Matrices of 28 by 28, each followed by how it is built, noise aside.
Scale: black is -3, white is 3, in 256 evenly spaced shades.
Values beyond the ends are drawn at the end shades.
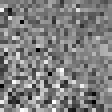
lower triangular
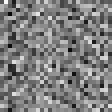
repeating rows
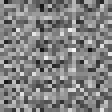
repeating rows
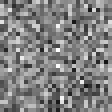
blocks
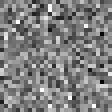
noise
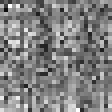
blocks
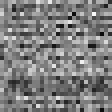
blocks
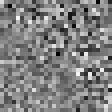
upper triangular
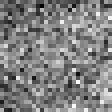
smooth
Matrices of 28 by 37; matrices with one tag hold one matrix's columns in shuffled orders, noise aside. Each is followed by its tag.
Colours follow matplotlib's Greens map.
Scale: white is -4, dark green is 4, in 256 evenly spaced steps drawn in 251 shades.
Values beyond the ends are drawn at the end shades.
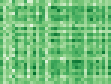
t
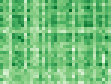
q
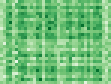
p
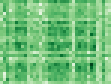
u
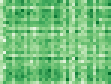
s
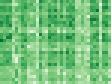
q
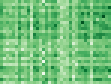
p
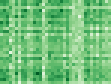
s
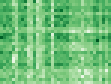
q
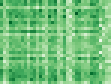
s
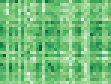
u
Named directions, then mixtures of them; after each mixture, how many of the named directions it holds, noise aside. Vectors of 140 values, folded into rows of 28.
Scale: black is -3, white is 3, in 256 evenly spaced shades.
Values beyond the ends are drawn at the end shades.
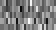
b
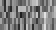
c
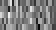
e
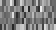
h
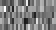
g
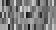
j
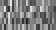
four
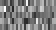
one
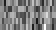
two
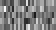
one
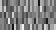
four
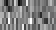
four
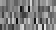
two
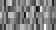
four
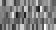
two
